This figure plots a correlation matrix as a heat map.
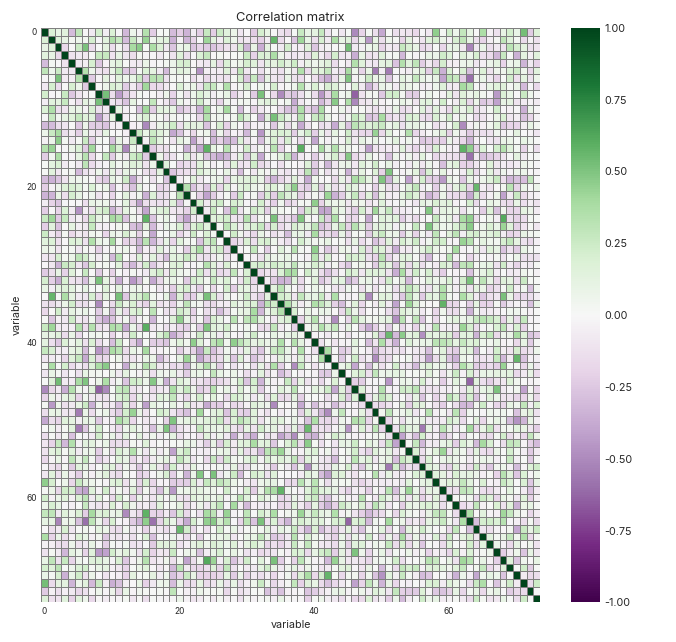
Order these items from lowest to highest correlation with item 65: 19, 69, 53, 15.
19, 15, 69, 53
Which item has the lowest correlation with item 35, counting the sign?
8
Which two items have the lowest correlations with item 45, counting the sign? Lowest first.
63, 51
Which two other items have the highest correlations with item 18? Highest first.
51, 39
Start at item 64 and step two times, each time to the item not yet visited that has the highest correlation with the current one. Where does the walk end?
37
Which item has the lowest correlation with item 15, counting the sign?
12
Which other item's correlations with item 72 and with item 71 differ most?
0
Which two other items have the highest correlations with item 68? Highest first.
24, 34
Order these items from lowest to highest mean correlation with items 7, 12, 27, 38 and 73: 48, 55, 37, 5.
48, 37, 55, 5
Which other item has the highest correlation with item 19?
50
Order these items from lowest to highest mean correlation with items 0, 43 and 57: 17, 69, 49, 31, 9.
31, 17, 49, 69, 9
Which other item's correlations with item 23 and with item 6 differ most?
5
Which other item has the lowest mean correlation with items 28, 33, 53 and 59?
52
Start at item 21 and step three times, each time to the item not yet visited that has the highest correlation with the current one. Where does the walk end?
39
